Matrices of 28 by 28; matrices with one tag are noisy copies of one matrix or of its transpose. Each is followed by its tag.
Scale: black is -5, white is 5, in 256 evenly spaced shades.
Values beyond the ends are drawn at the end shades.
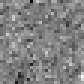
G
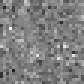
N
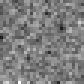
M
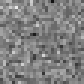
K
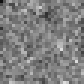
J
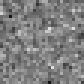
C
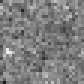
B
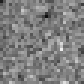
J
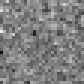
K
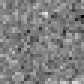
G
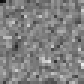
J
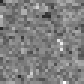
J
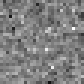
C
